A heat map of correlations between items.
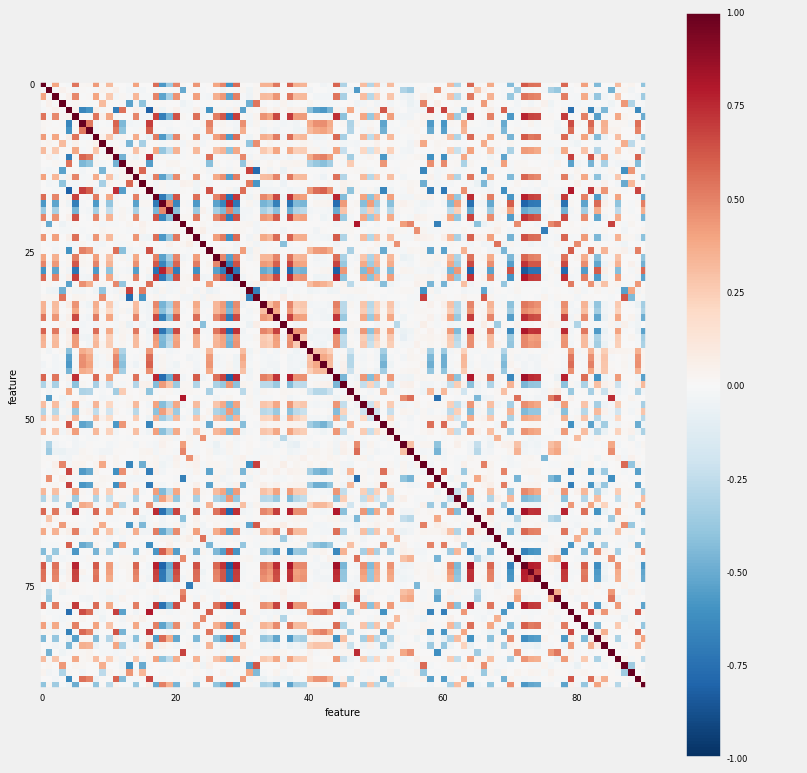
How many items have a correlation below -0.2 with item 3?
4
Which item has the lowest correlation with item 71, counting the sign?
59
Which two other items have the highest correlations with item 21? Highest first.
47, 85
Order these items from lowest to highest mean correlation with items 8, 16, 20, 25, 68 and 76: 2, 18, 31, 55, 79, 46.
18, 46, 31, 55, 2, 79
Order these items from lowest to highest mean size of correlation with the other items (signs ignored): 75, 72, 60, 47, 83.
75, 47, 60, 83, 72
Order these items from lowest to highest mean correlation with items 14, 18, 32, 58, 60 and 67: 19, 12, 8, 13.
13, 19, 8, 12
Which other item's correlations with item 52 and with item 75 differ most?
22
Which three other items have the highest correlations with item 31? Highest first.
13, 15, 88
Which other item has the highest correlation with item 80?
24
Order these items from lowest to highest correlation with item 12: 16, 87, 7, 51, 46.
16, 7, 87, 46, 51
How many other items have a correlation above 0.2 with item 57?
5
